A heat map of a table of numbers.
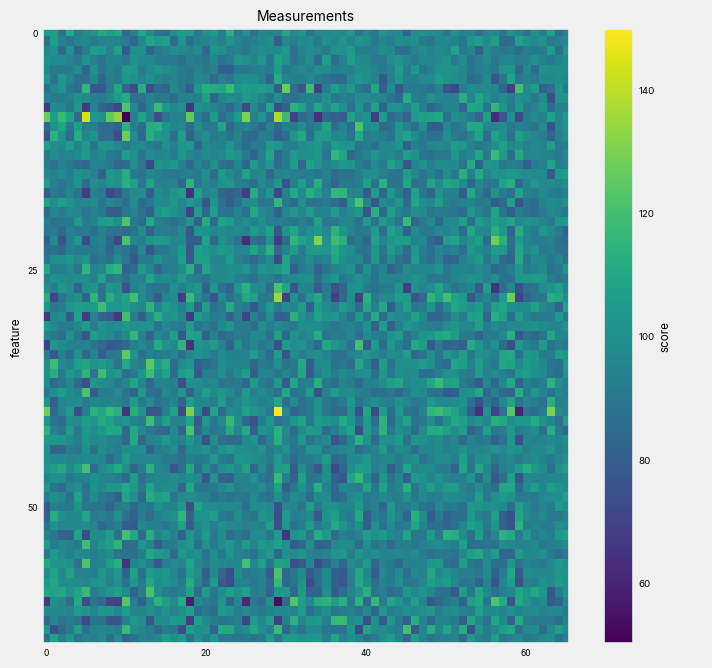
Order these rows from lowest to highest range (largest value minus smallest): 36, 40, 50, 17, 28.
50, 36, 17, 28, 40
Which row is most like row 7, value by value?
15
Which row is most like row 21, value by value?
23
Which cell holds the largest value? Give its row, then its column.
40, 29
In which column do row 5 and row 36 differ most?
7
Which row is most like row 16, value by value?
48
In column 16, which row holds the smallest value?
46
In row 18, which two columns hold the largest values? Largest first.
39, 29
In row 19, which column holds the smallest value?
18
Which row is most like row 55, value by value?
1
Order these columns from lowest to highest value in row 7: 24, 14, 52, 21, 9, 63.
63, 21, 14, 24, 9, 52
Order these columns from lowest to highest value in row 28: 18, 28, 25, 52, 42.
28, 42, 52, 25, 18
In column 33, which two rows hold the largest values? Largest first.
6, 17
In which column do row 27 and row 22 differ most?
56
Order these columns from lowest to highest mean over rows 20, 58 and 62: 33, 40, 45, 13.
33, 40, 45, 13
